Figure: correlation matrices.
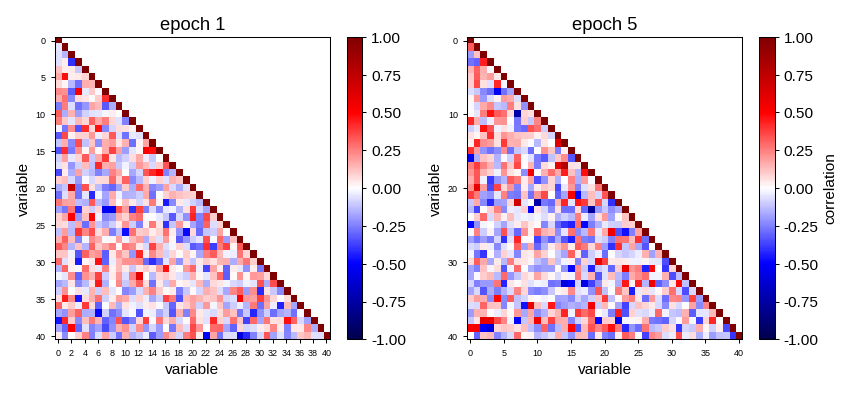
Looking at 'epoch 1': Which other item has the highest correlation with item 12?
32
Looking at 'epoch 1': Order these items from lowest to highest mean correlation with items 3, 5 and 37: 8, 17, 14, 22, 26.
17, 8, 22, 14, 26
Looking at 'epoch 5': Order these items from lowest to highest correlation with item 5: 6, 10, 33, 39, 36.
33, 36, 6, 39, 10
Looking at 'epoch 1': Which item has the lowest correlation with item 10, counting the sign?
26
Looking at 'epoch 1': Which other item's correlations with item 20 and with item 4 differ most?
2
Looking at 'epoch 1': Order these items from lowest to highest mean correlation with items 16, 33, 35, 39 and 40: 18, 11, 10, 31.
18, 11, 10, 31
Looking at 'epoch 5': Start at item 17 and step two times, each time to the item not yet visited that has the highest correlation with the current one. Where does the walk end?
13
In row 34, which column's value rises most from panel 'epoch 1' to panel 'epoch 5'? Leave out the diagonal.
30
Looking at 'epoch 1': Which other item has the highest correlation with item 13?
15
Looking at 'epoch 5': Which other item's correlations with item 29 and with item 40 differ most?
31
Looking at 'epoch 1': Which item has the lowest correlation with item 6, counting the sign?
37
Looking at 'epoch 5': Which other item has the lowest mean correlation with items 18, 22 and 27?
10
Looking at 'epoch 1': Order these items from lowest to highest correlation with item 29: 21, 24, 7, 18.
7, 21, 18, 24
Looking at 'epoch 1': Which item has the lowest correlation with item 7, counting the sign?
23
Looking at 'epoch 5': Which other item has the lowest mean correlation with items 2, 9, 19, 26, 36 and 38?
23
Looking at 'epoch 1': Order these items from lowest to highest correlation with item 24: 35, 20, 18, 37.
18, 37, 35, 20
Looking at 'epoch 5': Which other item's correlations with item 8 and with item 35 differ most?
36
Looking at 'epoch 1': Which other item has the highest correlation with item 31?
16
